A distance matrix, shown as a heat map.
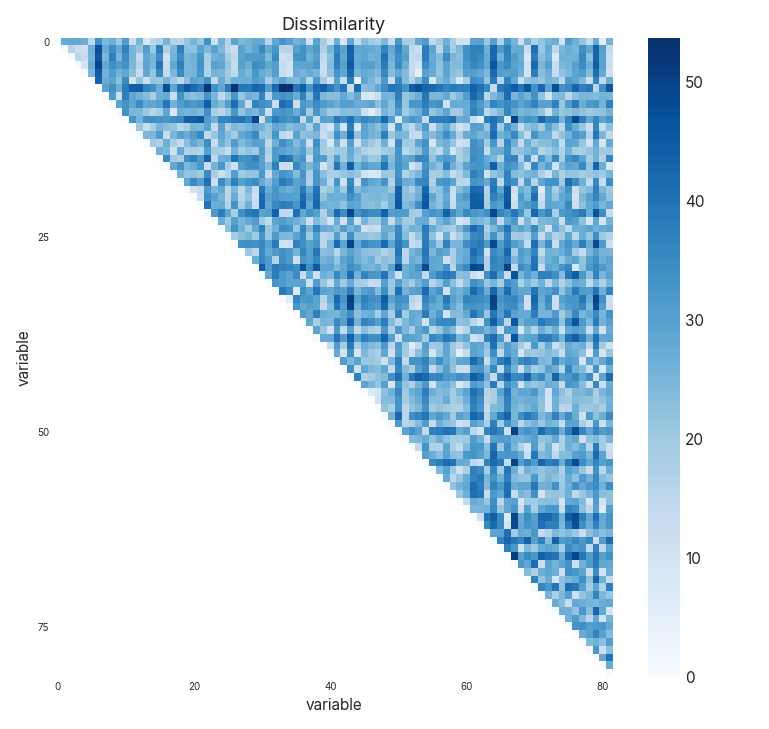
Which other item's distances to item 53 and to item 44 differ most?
18
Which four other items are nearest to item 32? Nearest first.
35, 57, 8, 28
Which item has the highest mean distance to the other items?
6
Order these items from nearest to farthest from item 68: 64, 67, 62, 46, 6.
46, 62, 67, 64, 6
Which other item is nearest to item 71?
19
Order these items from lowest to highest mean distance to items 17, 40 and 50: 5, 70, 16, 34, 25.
5, 25, 70, 16, 34
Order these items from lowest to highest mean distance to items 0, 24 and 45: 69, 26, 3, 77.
77, 69, 3, 26
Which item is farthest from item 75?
61
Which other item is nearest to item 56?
25
